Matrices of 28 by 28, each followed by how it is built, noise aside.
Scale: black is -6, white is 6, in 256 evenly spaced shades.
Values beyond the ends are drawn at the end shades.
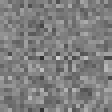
low rank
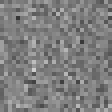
low rank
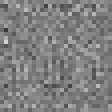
low rank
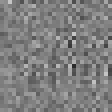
low rank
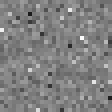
sparse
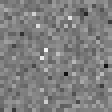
sparse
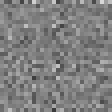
low rank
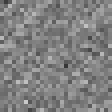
Hankel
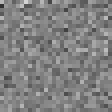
low rank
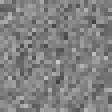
Hankel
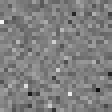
sparse
